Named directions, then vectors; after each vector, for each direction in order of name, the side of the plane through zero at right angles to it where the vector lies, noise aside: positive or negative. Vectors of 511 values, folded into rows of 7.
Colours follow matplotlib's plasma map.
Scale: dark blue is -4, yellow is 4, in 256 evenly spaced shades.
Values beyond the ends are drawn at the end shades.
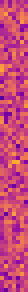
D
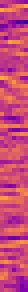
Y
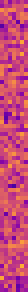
positive, positive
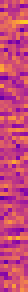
positive, negative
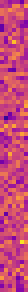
positive, positive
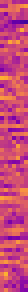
negative, positive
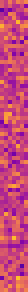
negative, negative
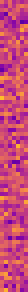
negative, positive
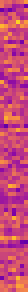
negative, negative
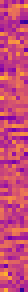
negative, positive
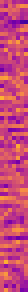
negative, positive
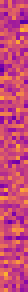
negative, positive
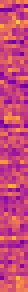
negative, negative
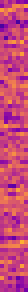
positive, positive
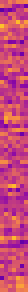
negative, negative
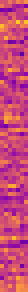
negative, negative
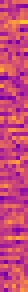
positive, negative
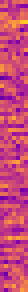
positive, negative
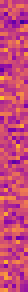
negative, positive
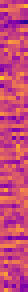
negative, positive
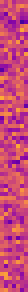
negative, positive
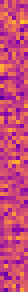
positive, negative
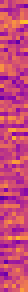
positive, negative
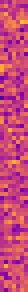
positive, negative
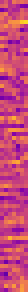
positive, negative
